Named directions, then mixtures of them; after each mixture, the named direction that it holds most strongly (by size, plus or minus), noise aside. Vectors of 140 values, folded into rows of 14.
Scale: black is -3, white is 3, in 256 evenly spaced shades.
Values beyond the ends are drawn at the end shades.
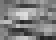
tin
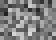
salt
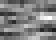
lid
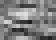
tin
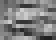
tin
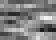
lid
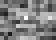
lid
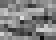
tin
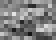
tin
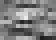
tin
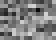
salt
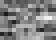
lid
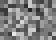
salt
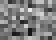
salt
